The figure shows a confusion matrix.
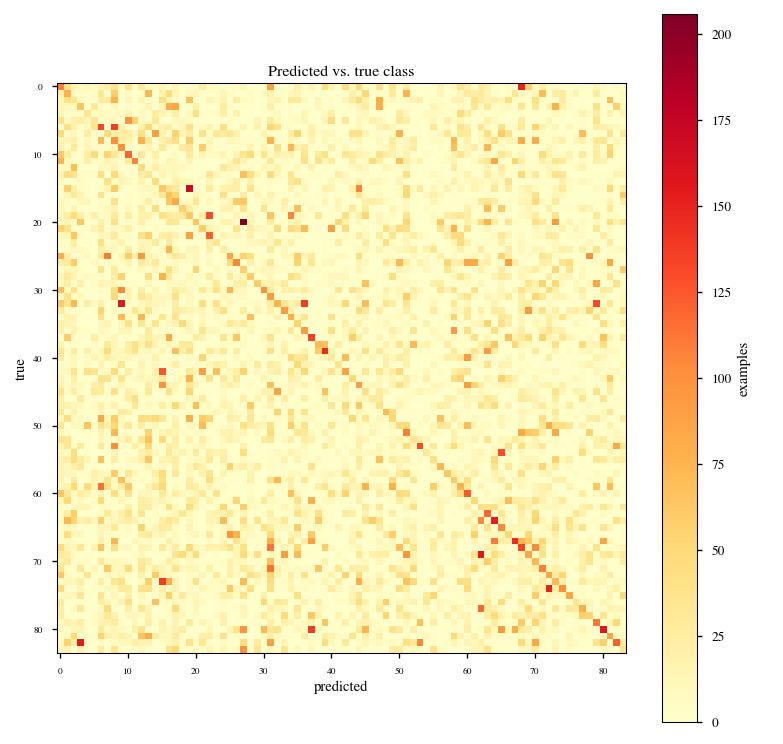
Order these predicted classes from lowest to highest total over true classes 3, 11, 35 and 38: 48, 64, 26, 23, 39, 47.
23, 48, 26, 39, 47, 64
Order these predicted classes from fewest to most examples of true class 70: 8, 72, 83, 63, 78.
72, 8, 83, 78, 63
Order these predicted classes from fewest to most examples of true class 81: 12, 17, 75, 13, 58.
75, 17, 58, 12, 13
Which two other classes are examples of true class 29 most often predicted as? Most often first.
79, 45
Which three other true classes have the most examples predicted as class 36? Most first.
32, 21, 42
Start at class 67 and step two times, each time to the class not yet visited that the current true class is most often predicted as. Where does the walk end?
62
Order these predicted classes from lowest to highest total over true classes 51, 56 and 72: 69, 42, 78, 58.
58, 78, 42, 69
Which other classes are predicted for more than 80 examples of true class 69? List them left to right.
33, 51, 62
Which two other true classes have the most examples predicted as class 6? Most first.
59, 49
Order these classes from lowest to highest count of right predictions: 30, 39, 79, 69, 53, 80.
69, 30, 79, 53, 39, 80
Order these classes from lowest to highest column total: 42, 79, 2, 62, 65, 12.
42, 62, 79, 65, 2, 12
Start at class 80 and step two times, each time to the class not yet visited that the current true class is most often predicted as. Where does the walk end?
16
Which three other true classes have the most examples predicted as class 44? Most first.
15, 73, 47
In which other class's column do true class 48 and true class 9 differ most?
63
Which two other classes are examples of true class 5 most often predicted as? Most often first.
10, 11
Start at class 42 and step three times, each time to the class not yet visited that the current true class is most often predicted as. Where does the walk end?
22
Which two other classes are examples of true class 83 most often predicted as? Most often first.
27, 17
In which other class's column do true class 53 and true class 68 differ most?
31
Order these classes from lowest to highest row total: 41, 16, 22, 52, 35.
41, 16, 35, 52, 22
